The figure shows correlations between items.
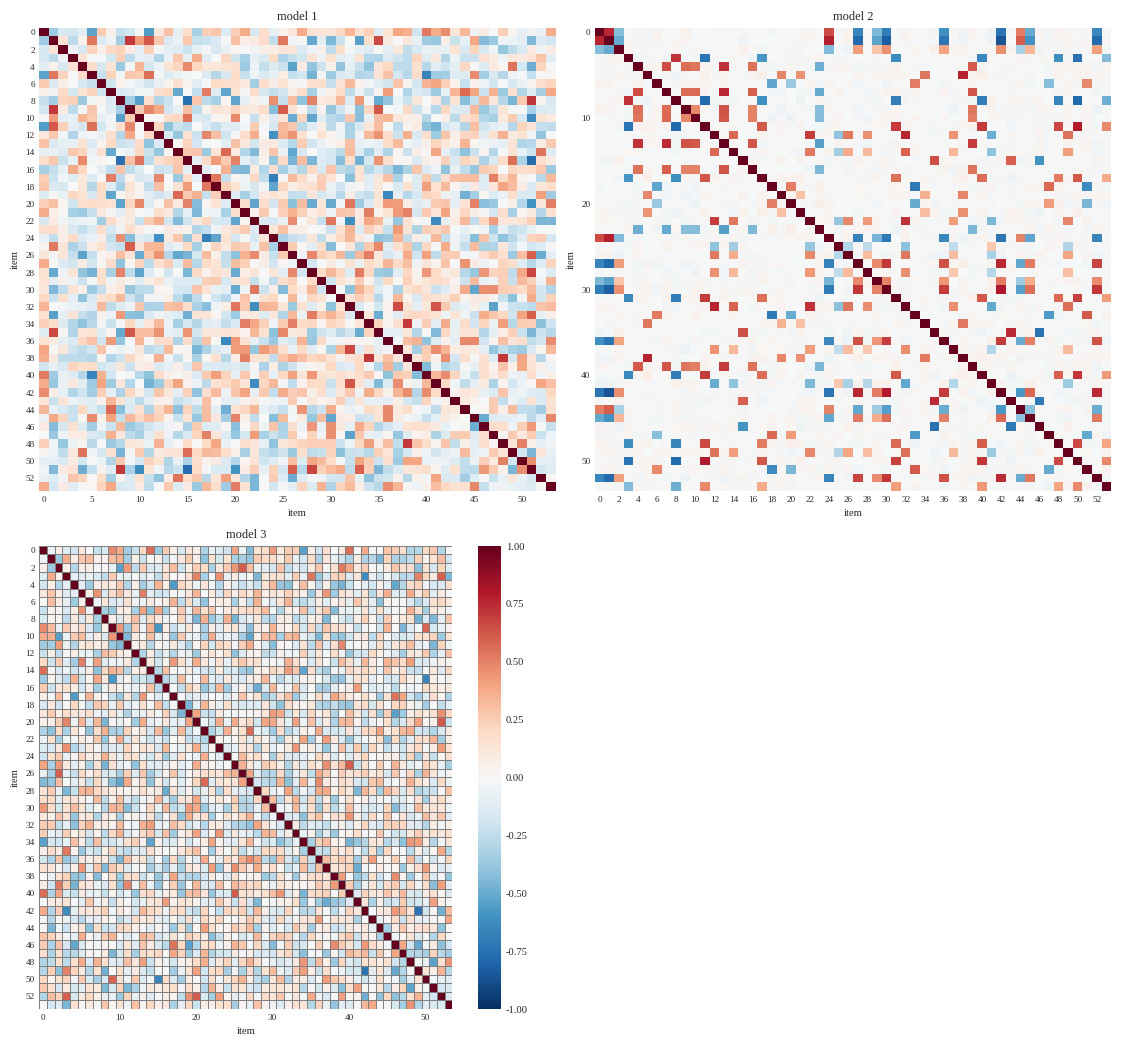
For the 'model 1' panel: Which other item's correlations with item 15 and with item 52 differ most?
8
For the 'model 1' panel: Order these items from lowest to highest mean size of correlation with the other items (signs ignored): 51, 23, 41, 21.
23, 21, 41, 51
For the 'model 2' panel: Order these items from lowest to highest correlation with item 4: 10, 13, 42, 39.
42, 10, 39, 13
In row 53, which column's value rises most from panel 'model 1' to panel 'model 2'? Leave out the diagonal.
11
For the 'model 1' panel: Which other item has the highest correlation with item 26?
51
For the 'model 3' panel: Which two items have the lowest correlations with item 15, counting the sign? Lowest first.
50, 9
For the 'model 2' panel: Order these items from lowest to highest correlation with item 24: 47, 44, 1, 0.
47, 44, 0, 1
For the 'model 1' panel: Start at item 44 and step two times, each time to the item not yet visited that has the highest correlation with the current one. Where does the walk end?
17
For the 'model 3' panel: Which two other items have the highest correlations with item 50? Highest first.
9, 37
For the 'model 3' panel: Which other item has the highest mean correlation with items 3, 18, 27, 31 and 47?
21
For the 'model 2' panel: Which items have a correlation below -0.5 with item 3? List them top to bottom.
11, 17, 31, 40, 48, 50
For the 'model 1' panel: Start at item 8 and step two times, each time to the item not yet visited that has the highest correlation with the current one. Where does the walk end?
28
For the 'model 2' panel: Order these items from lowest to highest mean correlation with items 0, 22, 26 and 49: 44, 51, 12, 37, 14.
51, 44, 37, 14, 12
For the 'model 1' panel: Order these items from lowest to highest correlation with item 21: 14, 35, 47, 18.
14, 47, 18, 35
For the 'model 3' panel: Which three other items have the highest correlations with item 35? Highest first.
3, 52, 20
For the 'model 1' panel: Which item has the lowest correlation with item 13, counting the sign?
11
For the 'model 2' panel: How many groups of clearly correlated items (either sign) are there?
7
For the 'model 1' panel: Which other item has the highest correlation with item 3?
16
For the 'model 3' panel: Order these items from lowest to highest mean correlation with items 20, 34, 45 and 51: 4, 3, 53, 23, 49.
53, 4, 23, 3, 49
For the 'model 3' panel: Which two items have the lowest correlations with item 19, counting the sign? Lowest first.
46, 18
